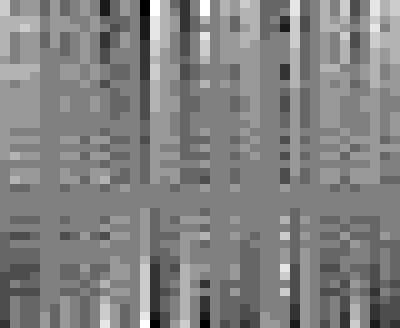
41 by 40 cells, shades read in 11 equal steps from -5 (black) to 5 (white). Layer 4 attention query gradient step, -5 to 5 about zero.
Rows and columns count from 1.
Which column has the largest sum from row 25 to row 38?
15
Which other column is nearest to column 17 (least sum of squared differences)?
26
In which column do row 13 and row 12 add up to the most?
16
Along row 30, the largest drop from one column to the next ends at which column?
30
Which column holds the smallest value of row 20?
29
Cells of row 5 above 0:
19
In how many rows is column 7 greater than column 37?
4
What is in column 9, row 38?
-1
